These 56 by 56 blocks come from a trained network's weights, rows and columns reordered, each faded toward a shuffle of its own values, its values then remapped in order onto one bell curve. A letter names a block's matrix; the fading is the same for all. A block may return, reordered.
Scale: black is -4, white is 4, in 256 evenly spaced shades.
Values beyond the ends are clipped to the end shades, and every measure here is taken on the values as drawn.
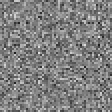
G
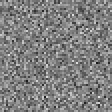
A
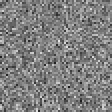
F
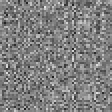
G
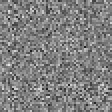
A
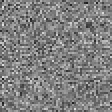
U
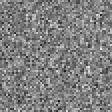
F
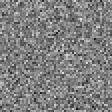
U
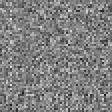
A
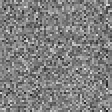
F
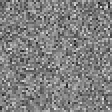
F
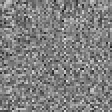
G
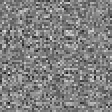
G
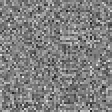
U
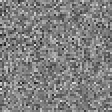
A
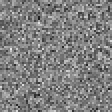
F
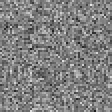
U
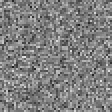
F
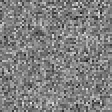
A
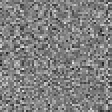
G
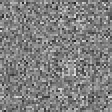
A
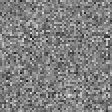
A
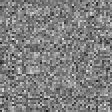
U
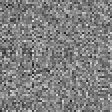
U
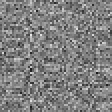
U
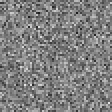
U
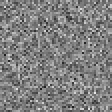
U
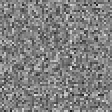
A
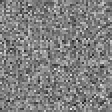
U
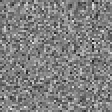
F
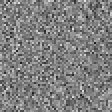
F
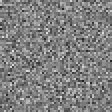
U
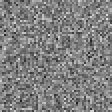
F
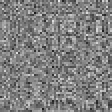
G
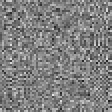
G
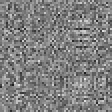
G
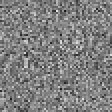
A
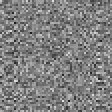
G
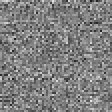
A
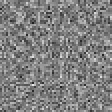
G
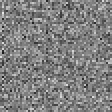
F
